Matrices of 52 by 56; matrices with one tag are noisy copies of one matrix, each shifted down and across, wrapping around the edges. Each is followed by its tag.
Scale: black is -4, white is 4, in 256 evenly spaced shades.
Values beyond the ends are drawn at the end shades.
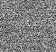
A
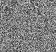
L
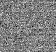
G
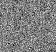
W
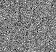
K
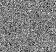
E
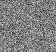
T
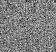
W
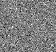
E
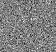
E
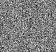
W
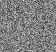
W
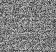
G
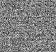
G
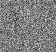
K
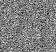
K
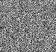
L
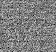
G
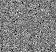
K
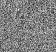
L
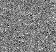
T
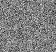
K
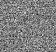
A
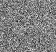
E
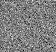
E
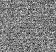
G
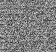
G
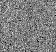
W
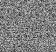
A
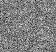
T
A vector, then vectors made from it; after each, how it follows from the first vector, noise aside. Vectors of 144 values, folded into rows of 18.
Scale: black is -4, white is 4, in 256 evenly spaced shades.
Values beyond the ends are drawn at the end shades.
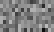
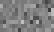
reversed, partly zeroed.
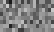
reversed.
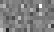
wrapped around, negated, partly zeroed.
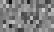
reversed.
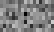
wrapped around.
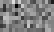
wrapped around.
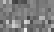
wrapped around, negated, partly zeroed.
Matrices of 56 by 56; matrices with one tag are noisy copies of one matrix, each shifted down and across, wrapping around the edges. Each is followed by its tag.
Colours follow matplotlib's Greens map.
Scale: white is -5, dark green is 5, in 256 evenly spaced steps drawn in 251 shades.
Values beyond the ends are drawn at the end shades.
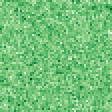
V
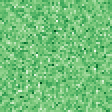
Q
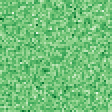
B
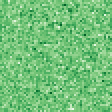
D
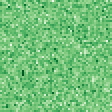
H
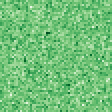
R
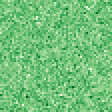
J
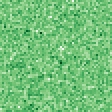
D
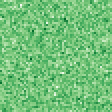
H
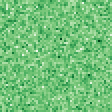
B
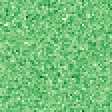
Q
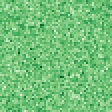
R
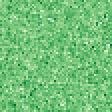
V
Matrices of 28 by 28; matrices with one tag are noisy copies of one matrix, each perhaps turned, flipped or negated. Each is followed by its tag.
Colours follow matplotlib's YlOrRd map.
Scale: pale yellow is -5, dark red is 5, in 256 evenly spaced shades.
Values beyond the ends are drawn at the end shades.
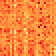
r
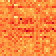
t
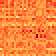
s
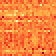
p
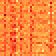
p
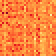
p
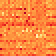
s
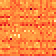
s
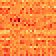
s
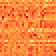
r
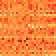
r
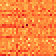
r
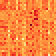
s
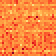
p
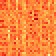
s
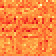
t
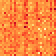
r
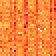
r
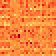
s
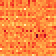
s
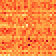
r
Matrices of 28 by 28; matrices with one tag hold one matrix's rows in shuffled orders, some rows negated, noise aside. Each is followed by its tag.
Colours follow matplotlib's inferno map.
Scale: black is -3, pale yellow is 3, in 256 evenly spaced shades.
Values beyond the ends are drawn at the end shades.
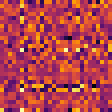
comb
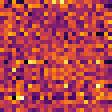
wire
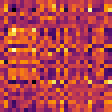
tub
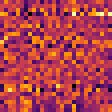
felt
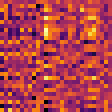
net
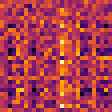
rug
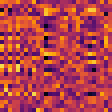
net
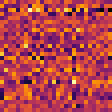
felt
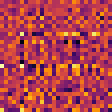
comb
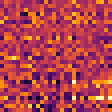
felt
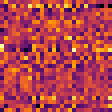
felt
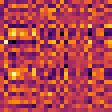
tub
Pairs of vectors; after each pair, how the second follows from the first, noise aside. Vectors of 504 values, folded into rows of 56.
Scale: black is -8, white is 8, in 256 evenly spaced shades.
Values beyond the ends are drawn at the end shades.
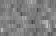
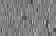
sign-scrambled.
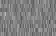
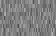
sign-scrambled.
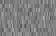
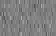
wrapped around, negated, partly zeroed.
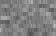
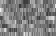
reversed, scaled up.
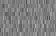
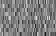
negated, scaled up.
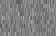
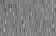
wrapped around, negated, partly zeroed.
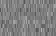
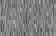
sign-scrambled.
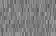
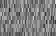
negated, scaled up.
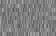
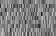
wrapped around, negated, scaled up.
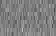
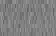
wrapped around, shrunk.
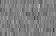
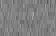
wrapped around, shrunk.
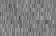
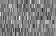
negated, scaled up.
